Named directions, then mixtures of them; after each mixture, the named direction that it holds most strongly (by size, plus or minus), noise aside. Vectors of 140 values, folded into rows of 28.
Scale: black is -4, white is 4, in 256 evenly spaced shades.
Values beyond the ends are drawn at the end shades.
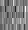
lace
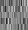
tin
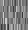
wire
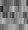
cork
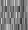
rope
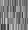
wire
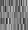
tin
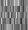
rope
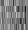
lace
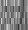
rope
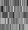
cork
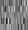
tin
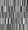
tin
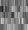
cork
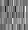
lace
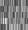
wire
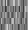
rope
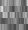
cork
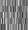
wire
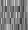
rope
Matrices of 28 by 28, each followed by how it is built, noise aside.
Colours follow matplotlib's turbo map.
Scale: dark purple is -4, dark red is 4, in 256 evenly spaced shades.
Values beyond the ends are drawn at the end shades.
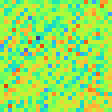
Hankel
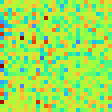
uneven columns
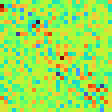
banded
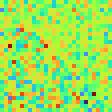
lower triangular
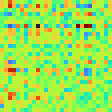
low rank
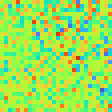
upper triangular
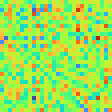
low rank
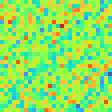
Hankel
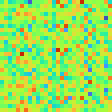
repeating rows
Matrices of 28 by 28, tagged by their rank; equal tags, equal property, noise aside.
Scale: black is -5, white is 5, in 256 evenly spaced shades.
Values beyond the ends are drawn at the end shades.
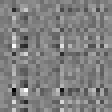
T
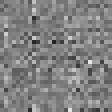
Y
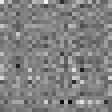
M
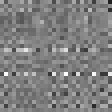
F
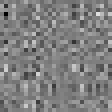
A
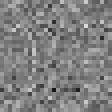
Y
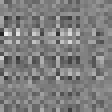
T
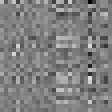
F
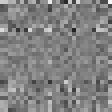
A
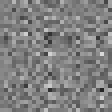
M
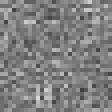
Y
